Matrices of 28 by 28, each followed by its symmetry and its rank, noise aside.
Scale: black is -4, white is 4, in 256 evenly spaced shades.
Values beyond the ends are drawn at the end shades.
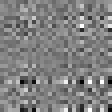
no symmetry, rank two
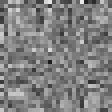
no symmetry, rank four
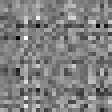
antisymmetric, rank four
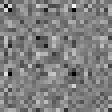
symmetric, rank three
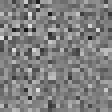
antisymmetric, rank four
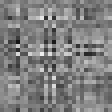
antisymmetric, rank two
